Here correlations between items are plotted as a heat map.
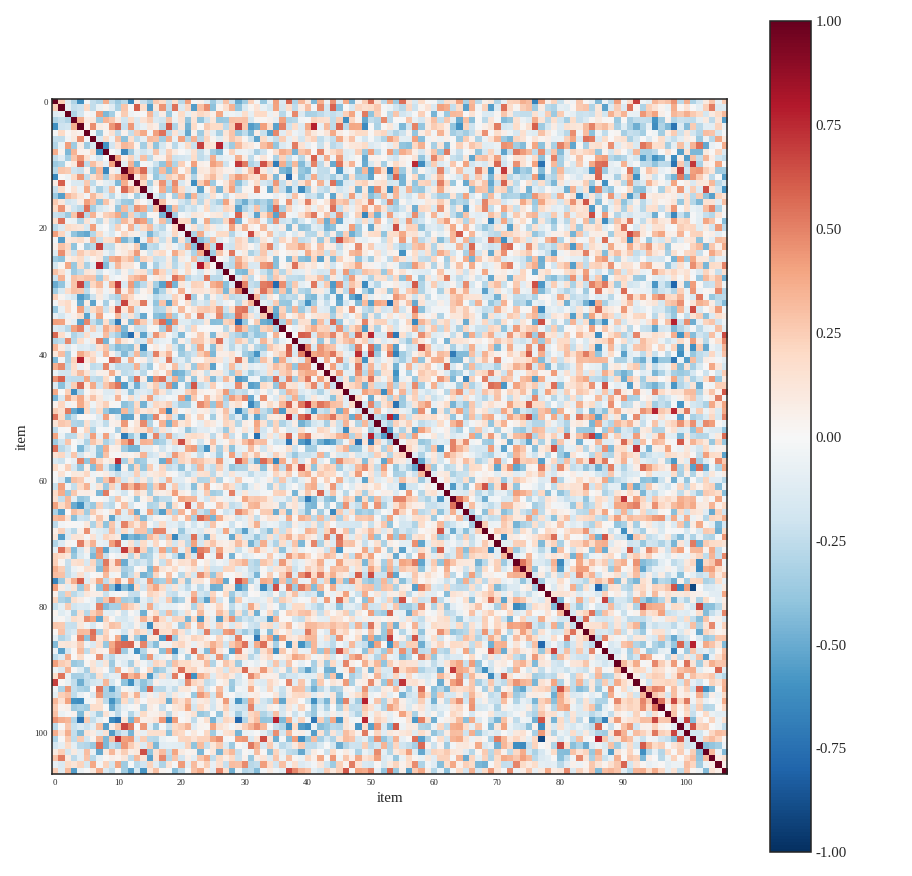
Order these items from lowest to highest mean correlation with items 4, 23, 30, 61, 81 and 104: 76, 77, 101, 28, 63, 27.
77, 63, 27, 28, 76, 101
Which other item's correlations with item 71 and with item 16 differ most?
11
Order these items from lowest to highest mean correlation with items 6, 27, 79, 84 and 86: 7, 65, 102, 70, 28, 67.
102, 7, 67, 65, 28, 70
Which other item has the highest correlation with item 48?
40
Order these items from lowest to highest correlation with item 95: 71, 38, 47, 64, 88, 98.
47, 88, 38, 71, 64, 98
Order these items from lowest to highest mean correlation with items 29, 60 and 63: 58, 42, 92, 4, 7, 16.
58, 16, 42, 7, 92, 4
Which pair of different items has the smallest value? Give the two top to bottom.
77, 101
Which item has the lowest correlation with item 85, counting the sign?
32
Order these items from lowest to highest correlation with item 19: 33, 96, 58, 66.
58, 33, 96, 66
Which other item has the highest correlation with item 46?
106
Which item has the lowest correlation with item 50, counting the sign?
54
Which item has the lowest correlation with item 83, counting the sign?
15
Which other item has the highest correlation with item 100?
98
